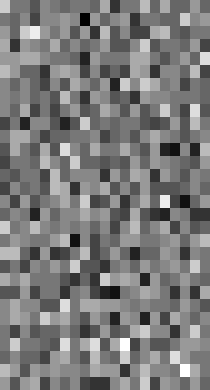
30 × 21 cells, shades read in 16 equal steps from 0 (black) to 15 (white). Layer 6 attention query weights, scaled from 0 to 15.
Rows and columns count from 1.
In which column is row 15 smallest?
8
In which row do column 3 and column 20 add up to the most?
9
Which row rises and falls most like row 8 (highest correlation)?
2
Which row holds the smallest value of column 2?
4
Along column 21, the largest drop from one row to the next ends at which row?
6
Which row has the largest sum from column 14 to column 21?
29
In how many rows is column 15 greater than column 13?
16
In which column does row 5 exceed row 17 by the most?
21
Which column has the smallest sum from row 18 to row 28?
12
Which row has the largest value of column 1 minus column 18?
18
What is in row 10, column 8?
5
